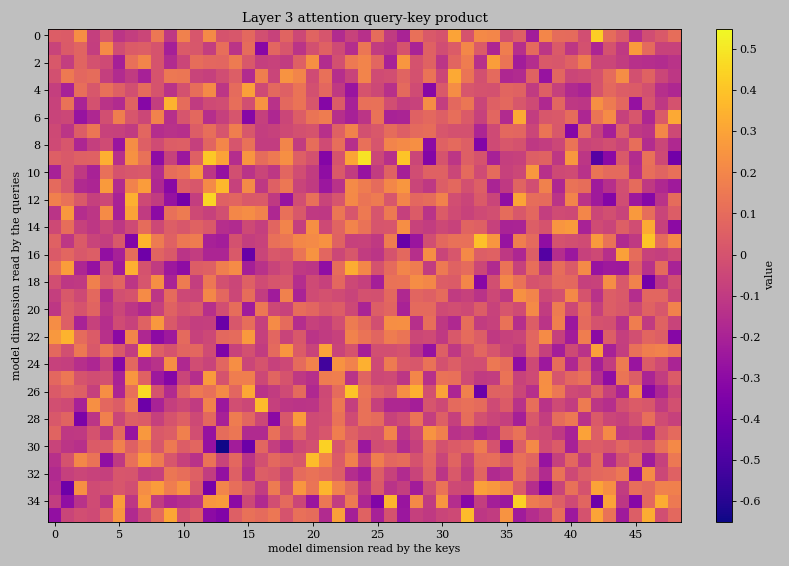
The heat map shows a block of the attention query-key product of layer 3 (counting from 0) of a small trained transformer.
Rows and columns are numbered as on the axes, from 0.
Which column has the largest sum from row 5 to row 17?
6
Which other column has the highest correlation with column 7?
30
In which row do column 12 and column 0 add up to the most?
12
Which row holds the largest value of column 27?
9
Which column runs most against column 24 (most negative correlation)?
48
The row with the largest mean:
33
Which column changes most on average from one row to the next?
7
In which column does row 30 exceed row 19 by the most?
21
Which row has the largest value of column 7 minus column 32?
34
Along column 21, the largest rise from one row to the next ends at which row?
25
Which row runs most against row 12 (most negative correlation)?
35
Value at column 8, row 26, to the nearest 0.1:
0
